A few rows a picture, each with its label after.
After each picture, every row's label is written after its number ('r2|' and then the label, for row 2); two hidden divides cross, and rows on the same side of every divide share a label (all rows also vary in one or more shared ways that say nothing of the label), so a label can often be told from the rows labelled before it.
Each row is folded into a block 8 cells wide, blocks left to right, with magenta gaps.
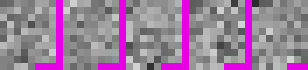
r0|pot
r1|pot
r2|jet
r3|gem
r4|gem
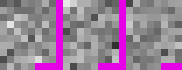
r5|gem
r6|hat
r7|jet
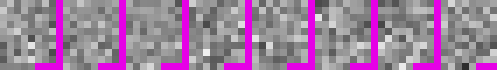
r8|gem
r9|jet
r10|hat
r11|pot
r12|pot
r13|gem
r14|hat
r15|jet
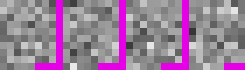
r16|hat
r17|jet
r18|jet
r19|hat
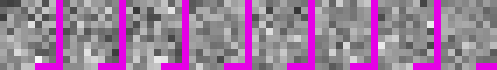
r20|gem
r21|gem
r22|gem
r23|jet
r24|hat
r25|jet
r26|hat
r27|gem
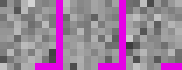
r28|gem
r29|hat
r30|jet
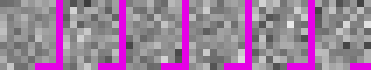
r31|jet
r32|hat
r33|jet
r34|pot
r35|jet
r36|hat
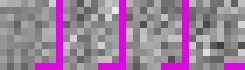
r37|pot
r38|pot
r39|hat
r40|pot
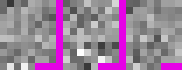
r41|gem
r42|jet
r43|jet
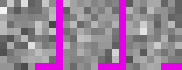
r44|jet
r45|hat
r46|gem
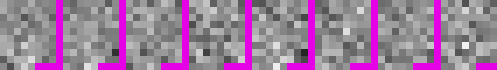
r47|hat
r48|gem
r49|hat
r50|hat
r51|gem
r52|jet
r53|jet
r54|hat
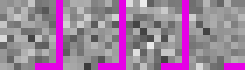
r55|gem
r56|jet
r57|pot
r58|jet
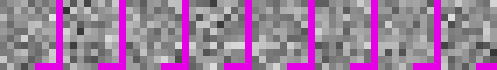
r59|jet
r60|pot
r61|jet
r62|hat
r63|hat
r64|jet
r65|hat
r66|jet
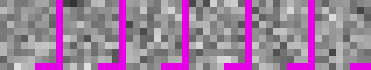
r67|hat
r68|gem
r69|pot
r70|gem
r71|pot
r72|gem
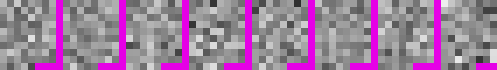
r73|pot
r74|jet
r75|gem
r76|hat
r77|gem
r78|hat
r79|pot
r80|hat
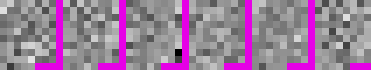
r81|hat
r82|pot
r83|jet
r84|hat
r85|pot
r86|pot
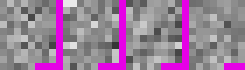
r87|gem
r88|hat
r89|gem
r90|gem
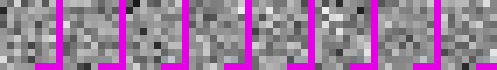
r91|pot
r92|jet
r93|jet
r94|pot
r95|hat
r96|hat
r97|jet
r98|jet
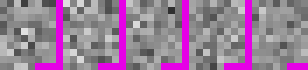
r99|hat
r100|hat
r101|hat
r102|pot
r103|hat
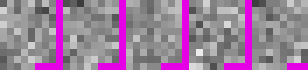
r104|gem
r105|gem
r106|pot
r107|jet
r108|jet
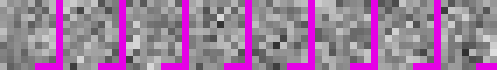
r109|pot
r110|hat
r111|hat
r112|pot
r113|jet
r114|hat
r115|gem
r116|pot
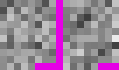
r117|gem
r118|pot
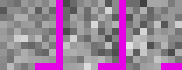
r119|gem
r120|gem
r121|hat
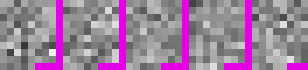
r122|pot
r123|jet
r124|gem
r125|gem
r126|gem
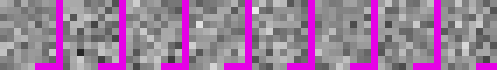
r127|hat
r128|hat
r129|hat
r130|hat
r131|gem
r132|hat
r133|jet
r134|gem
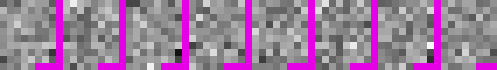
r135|gem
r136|pot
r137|gem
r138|jet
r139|pot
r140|pot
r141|jet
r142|gem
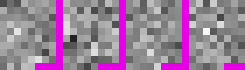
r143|gem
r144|jet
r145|gem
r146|gem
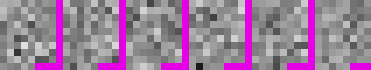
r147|hat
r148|pot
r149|hat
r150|pot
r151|pot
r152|gem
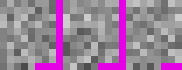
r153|gem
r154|jet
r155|pot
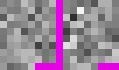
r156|gem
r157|hat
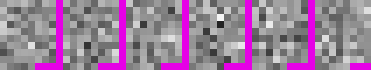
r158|jet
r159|pot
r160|pot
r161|pot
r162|gem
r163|pot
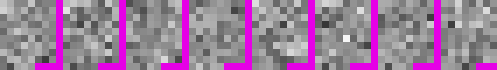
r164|hat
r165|pot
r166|jet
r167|gem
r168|pot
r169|pot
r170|hat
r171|jet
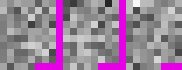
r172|pot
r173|gem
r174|pot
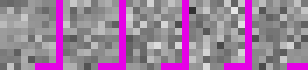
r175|gem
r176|jet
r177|jet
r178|pot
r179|pot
